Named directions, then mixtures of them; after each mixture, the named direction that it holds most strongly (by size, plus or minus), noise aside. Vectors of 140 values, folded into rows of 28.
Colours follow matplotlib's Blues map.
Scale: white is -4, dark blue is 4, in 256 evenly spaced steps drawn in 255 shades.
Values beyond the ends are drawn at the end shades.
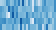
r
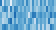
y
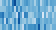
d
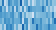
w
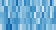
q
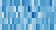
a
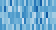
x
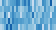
q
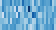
a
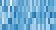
y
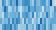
q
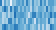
y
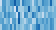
a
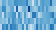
a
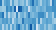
a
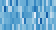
x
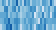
q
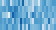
r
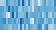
r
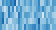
d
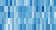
q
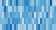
q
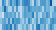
a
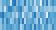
x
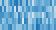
w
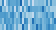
w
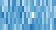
a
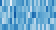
y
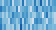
x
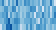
q
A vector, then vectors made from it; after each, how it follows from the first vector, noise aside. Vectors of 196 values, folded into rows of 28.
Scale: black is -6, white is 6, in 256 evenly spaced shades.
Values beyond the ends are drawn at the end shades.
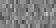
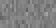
shrunk.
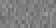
shrunk.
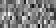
reversed, scaled up.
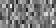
scaled up.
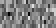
reversed, negated, scaled up.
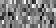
reversed, negated, scaled up.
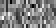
reversed, scaled up.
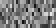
scaled up.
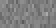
shrunk.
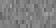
shrunk.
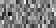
reversed, negated, scaled up.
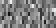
reversed, negated, scaled up.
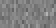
shrunk.
